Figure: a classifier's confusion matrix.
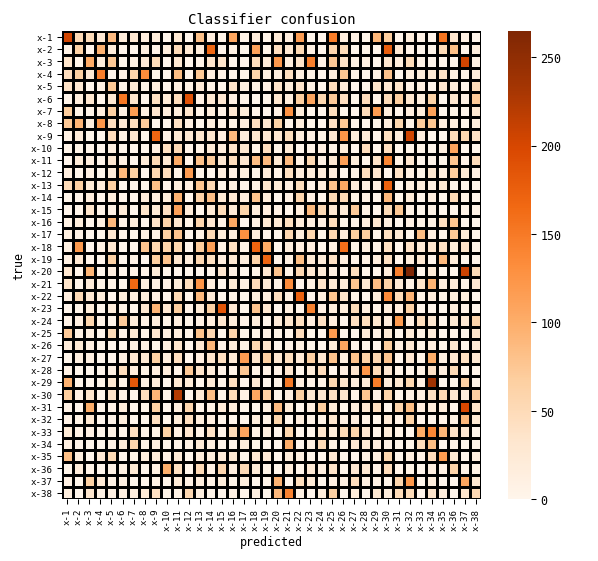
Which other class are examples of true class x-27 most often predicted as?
x-17
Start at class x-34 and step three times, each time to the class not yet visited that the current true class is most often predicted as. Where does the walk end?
x-29
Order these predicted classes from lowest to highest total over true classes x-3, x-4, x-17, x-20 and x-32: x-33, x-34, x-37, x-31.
x-34, x-33, x-31, x-37
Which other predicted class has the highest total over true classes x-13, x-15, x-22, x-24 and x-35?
x-30
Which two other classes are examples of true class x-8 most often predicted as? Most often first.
x-4, x-2
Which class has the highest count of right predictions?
x-1
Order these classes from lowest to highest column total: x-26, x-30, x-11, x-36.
x-36, x-26, x-11, x-30
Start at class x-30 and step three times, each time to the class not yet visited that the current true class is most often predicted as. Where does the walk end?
x-14
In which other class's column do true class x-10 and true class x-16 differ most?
x-5
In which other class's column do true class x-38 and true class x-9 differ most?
x-32
